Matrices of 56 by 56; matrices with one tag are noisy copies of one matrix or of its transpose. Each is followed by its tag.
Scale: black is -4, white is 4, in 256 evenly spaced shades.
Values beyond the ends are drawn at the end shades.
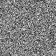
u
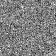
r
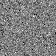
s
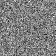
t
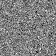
t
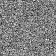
r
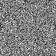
s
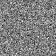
t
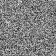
r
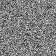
t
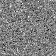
r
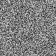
u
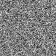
t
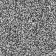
r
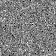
r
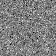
t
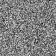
s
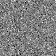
t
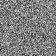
s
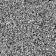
s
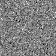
u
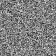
t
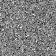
s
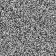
t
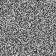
u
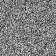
s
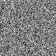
t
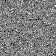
t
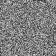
u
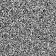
t
